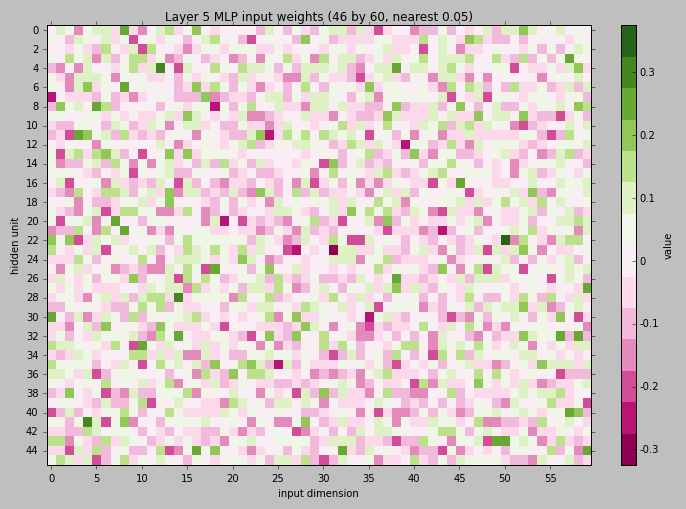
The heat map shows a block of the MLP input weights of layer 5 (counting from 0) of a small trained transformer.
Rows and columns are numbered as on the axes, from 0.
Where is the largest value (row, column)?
22, 50
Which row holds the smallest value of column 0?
7
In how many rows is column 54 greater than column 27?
25
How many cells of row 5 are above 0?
19
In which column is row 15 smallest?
9
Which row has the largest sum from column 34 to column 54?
18
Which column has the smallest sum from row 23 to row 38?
42
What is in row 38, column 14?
0.05
